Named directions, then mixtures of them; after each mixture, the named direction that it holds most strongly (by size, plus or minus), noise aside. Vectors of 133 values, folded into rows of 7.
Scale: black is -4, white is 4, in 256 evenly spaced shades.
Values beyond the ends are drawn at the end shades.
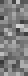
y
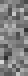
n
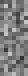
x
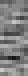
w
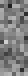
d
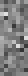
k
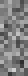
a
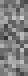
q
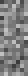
y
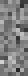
q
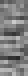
w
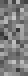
y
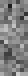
d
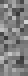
x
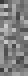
x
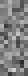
a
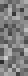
n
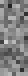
d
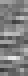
w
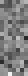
a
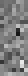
a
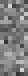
d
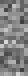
d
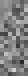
a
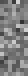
y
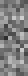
q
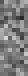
q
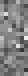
k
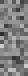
a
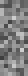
q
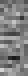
w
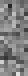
n
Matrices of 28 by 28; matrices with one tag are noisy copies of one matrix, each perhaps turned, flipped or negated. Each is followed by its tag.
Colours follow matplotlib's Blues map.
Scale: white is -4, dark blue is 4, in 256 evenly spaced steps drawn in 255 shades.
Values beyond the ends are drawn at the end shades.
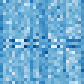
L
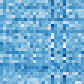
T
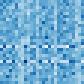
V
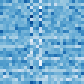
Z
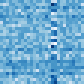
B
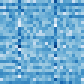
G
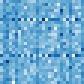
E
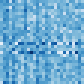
Z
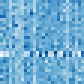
B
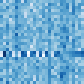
B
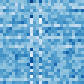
Z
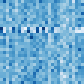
B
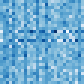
Z
